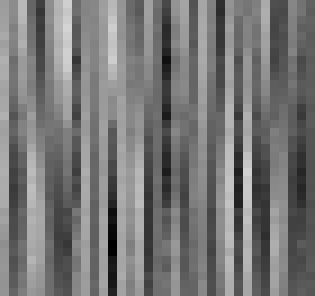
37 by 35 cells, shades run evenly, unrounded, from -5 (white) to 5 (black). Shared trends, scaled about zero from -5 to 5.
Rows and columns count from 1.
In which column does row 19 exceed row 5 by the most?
13
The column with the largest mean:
19
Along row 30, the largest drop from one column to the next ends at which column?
14
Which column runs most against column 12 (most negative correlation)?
1
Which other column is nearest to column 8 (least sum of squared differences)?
7
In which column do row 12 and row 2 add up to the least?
8
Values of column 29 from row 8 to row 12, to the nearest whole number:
1 1 1 1 1
